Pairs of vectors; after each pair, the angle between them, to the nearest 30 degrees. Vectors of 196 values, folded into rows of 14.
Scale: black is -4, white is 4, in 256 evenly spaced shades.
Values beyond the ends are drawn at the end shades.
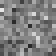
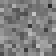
60 degrees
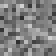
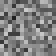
60 degrees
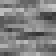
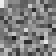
90 degrees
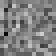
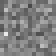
150 degrees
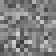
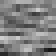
90 degrees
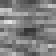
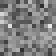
90 degrees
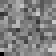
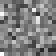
150 degrees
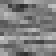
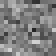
120 degrees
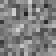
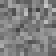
150 degrees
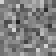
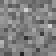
120 degrees
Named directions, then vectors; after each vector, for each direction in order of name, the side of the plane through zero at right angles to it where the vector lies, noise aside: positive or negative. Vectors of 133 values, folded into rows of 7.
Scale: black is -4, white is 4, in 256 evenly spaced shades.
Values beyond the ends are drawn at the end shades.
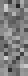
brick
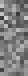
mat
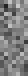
negative, negative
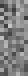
negative, negative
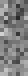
positive, positive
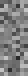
positive, negative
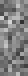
negative, negative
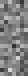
negative, positive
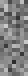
positive, positive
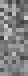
positive, positive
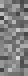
negative, positive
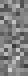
negative, positive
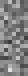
negative, positive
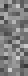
negative, positive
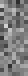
positive, positive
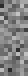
positive, negative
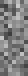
negative, negative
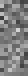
negative, positive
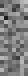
positive, negative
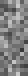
negative, negative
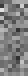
positive, negative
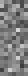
negative, positive
